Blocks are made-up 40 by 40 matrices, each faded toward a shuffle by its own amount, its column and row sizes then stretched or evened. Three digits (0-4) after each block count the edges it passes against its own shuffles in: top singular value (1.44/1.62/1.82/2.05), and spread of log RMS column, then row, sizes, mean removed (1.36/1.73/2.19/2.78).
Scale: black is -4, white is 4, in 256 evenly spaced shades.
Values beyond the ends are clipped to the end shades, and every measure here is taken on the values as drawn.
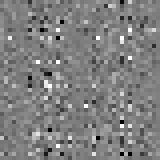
0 3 1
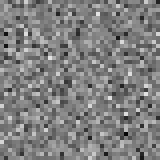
0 0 0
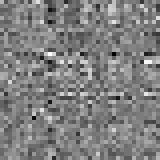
3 2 2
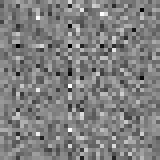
2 3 0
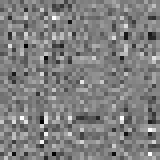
4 3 2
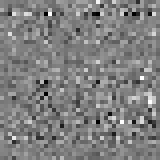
2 2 3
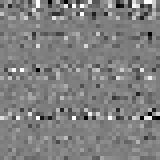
2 0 4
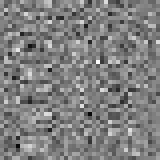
4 2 0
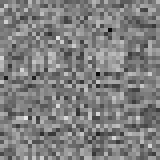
3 0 1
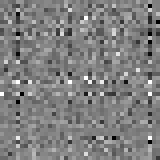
4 2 3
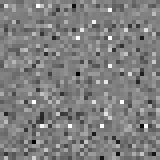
0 0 2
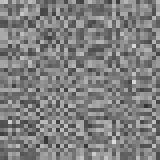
4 0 2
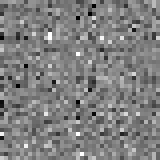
2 2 1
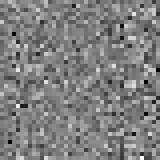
2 2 0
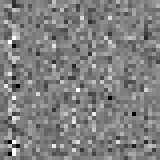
3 3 0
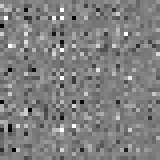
2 2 2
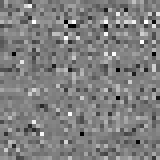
3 1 2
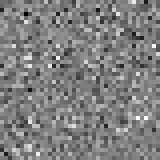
1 0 1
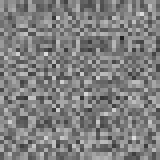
4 0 1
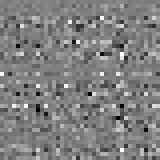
1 1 4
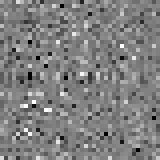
2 1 1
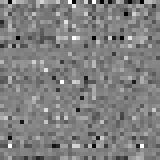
3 0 3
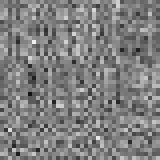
4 0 0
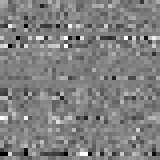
3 0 4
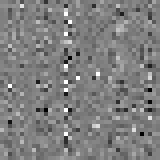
3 3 0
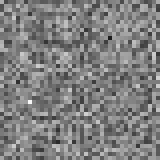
3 0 0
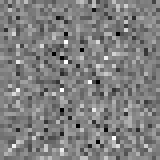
0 2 0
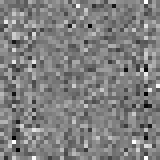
1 2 0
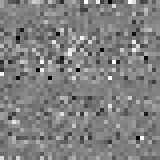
0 1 3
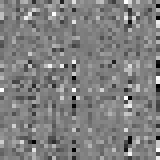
1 4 2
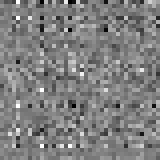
4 2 3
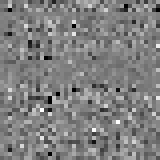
1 2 3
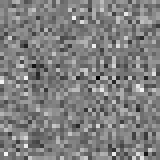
2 0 1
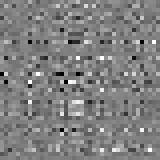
3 1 4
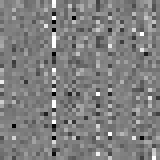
4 3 0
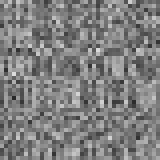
4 0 2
